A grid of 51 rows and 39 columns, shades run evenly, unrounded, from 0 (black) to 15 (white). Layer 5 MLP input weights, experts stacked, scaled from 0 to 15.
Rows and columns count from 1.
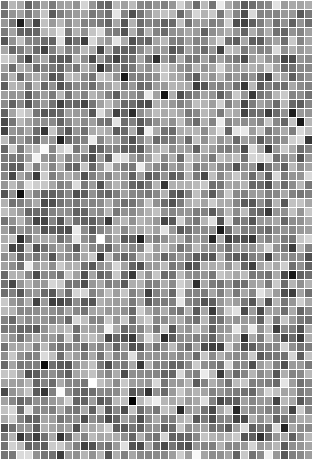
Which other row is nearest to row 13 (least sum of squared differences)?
9
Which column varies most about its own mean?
8
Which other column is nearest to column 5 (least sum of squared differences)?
22
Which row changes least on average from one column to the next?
24
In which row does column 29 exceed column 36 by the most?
41
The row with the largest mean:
18
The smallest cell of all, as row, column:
45, 17
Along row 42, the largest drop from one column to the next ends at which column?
28
